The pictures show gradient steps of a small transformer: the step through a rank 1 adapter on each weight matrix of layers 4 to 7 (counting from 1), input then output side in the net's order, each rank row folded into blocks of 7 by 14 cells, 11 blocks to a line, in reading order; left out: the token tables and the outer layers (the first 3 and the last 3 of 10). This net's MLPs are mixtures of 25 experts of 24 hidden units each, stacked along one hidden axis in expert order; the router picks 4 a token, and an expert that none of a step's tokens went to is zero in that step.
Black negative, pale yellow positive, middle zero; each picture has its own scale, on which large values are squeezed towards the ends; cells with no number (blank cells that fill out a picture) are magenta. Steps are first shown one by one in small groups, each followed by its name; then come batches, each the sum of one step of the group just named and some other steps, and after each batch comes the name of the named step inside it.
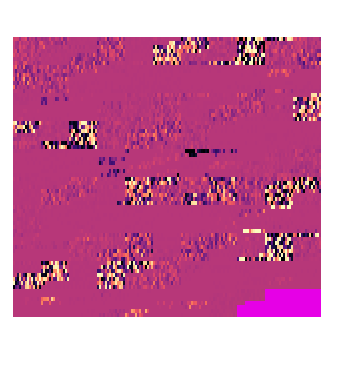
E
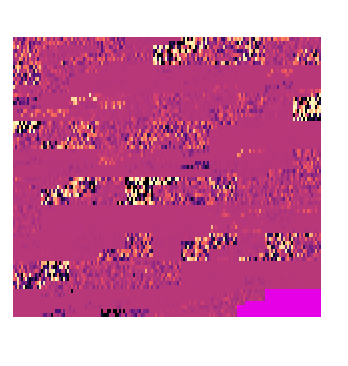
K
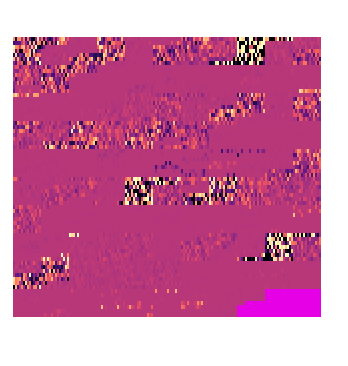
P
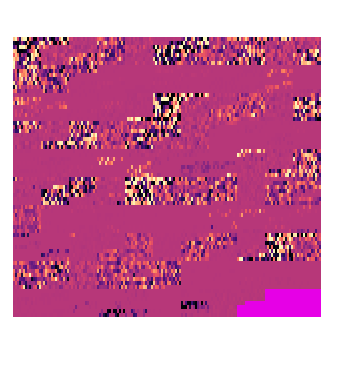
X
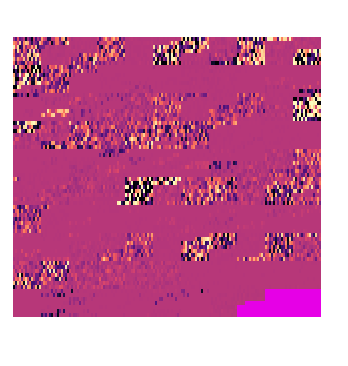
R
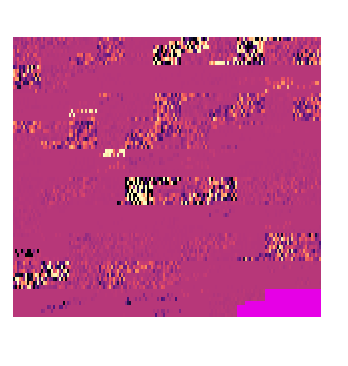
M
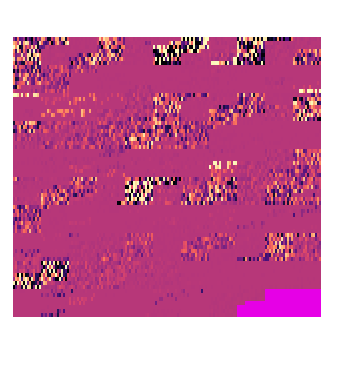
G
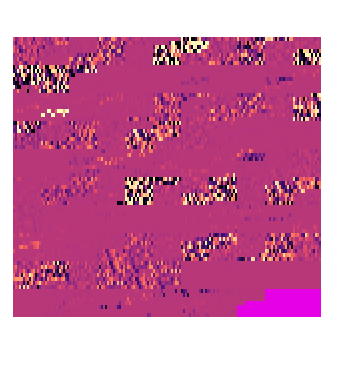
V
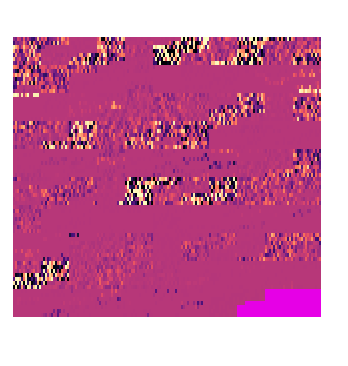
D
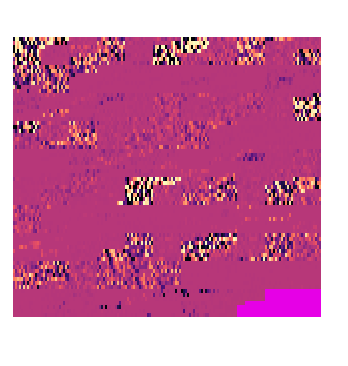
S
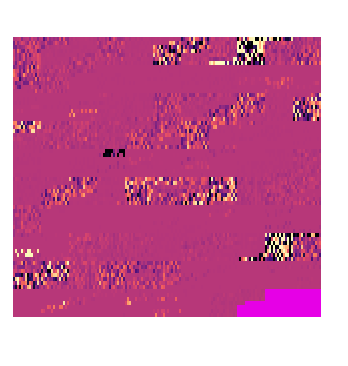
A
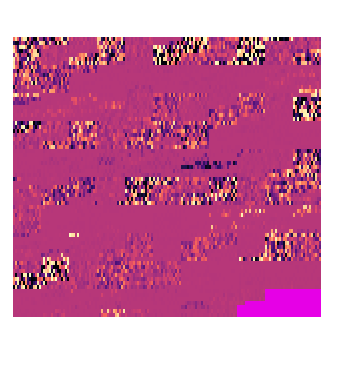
D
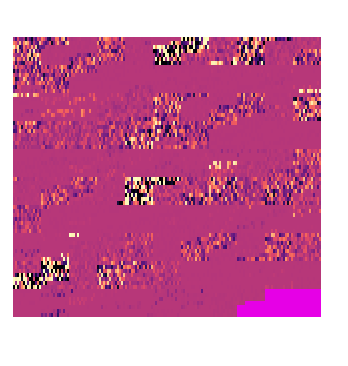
G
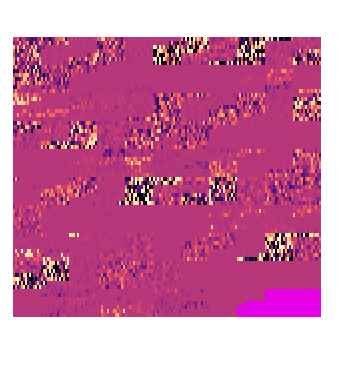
P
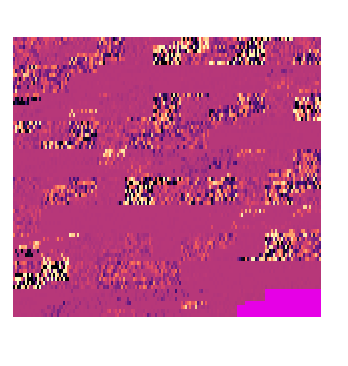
M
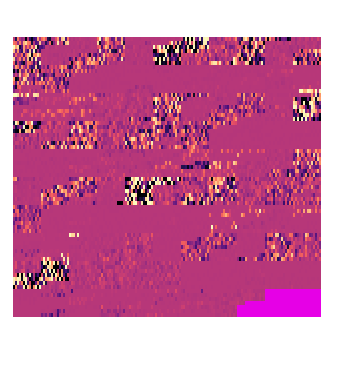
G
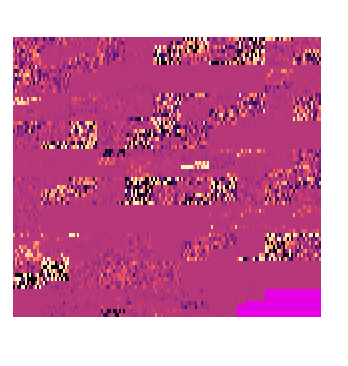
K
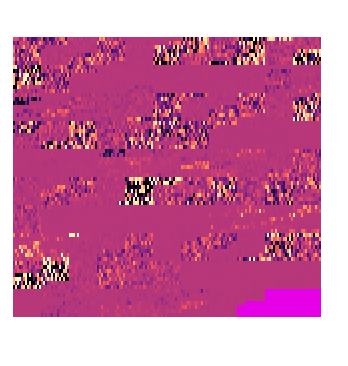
R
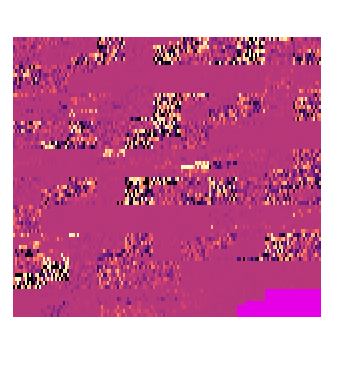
M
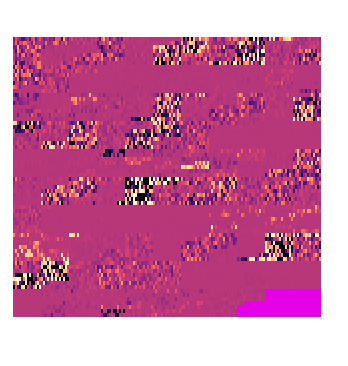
K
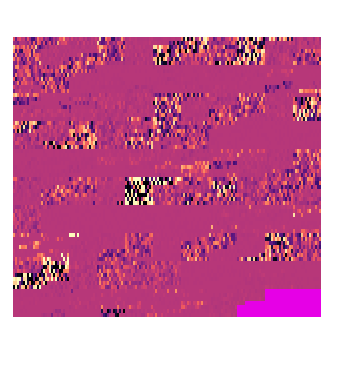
K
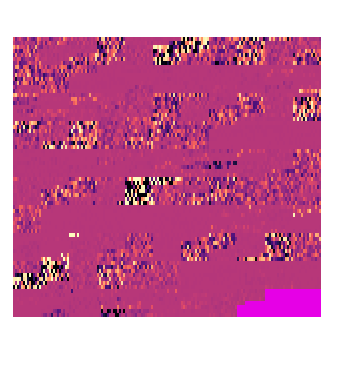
K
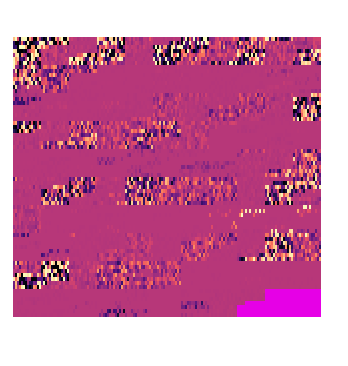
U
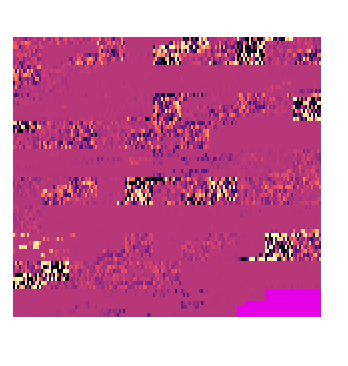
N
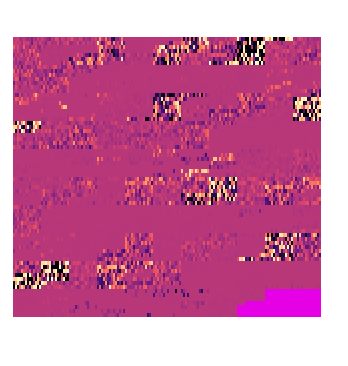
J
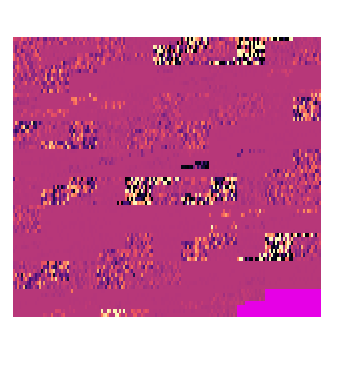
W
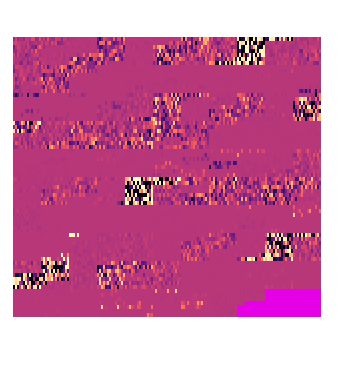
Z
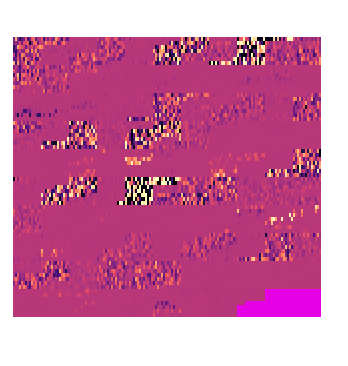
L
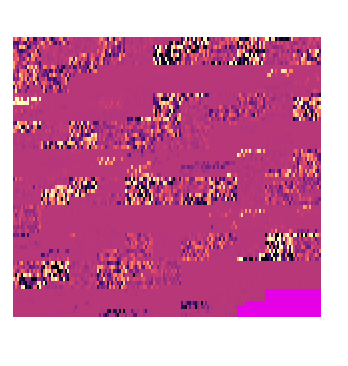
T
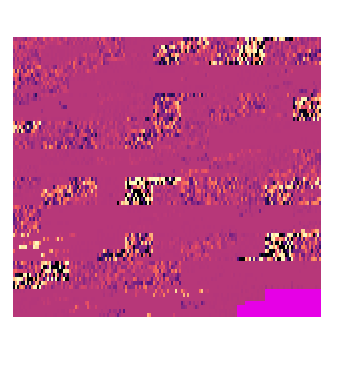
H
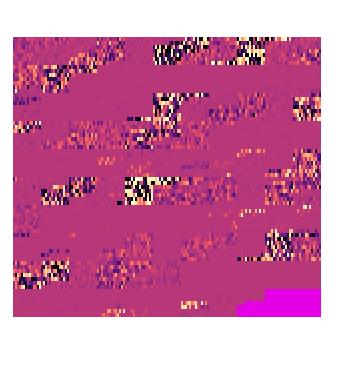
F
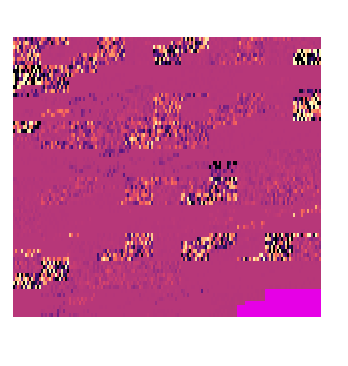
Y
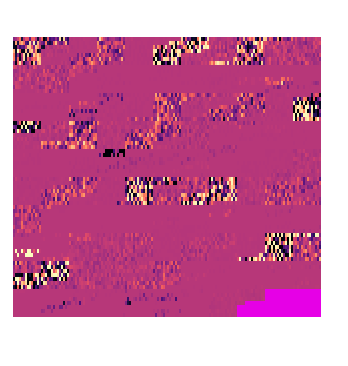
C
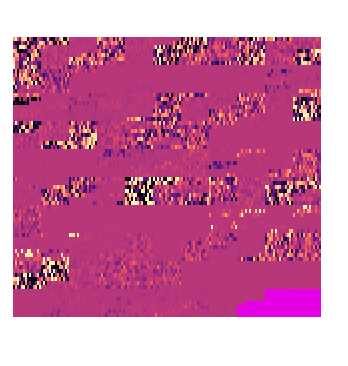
U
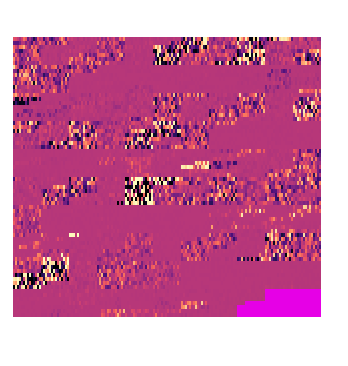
F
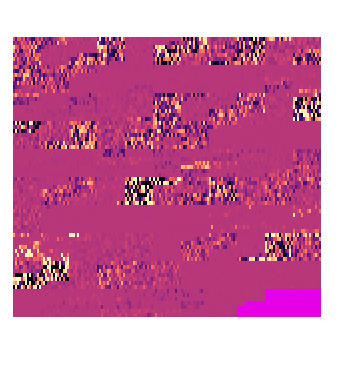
N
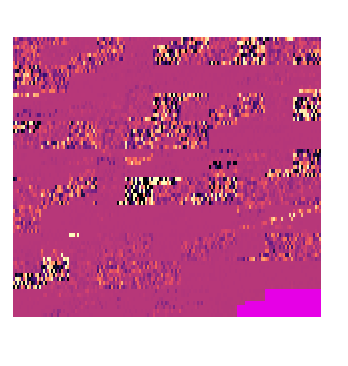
L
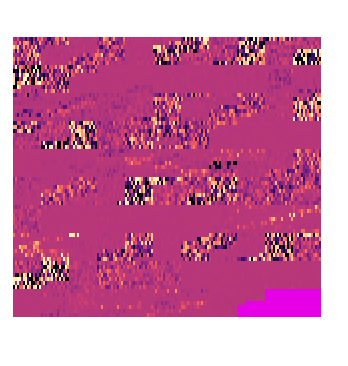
Y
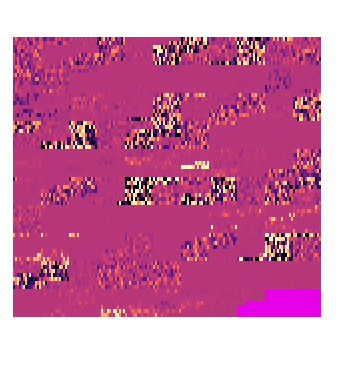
W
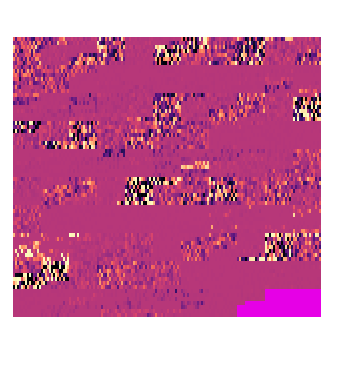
N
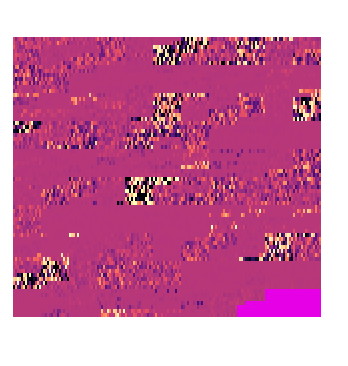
W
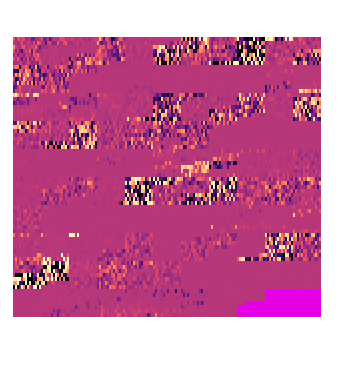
J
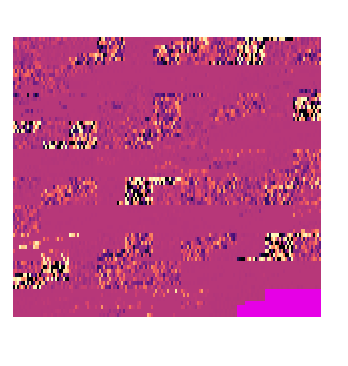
H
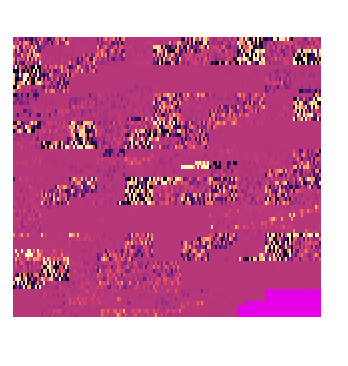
Y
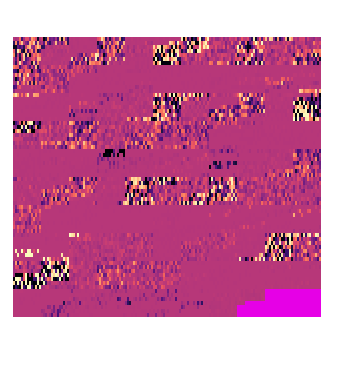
C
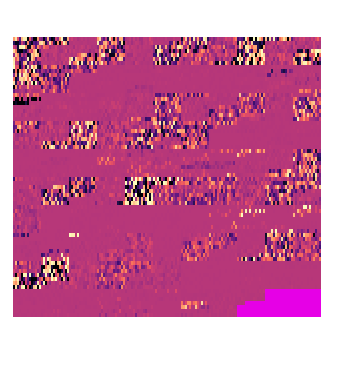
U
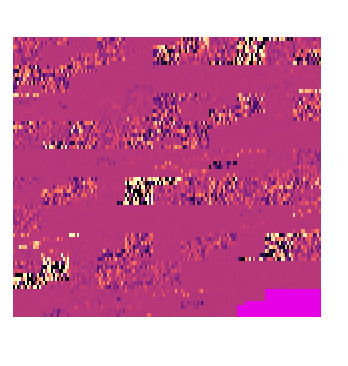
H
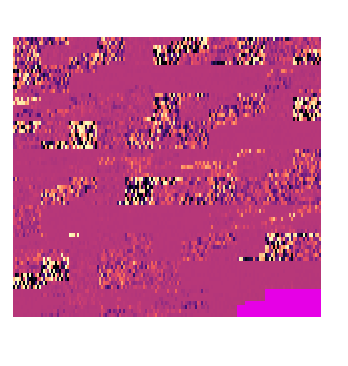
T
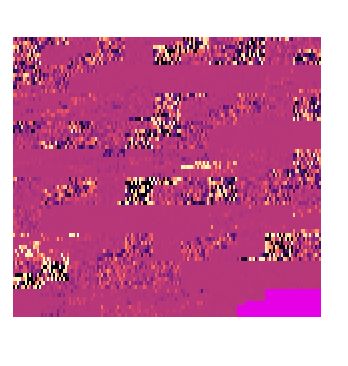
N
